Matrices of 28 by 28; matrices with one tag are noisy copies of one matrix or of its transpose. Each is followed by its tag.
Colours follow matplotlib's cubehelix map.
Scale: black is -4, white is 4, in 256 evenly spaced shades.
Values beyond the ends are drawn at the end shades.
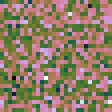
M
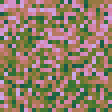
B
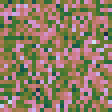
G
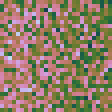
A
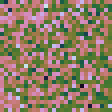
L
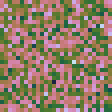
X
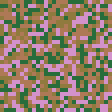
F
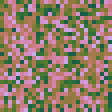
G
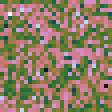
G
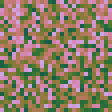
L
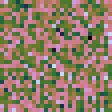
X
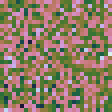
X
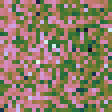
B
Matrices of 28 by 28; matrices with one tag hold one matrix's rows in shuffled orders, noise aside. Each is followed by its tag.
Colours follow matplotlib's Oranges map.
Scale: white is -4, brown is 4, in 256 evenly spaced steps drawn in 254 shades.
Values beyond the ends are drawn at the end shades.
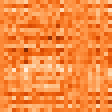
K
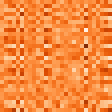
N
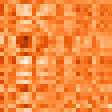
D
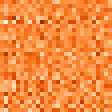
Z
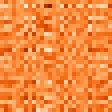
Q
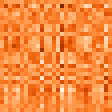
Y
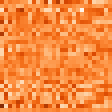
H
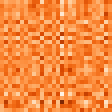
Y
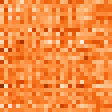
H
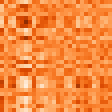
D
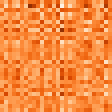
Y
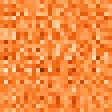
Z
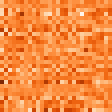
H
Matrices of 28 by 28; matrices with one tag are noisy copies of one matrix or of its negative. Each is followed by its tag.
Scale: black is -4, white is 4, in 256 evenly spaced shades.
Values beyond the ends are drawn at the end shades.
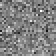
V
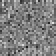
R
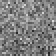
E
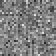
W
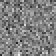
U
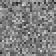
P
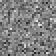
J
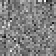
R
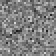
V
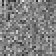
R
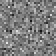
V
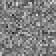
P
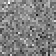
E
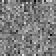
R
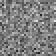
J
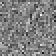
J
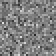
U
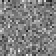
R
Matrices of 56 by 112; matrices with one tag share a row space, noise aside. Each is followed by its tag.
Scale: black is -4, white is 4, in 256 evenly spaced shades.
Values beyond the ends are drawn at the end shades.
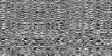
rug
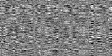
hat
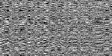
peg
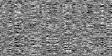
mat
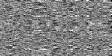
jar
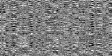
hat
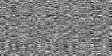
hat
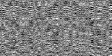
hat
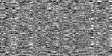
hat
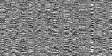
hat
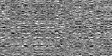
rug
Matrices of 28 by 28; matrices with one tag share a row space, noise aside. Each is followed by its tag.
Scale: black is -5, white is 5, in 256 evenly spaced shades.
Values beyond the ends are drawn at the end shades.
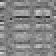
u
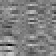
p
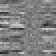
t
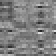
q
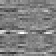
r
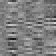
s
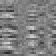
p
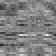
r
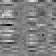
p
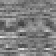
r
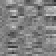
s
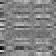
u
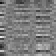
u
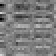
u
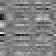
u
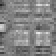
u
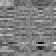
q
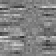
t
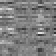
q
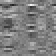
p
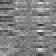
q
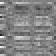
u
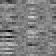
p
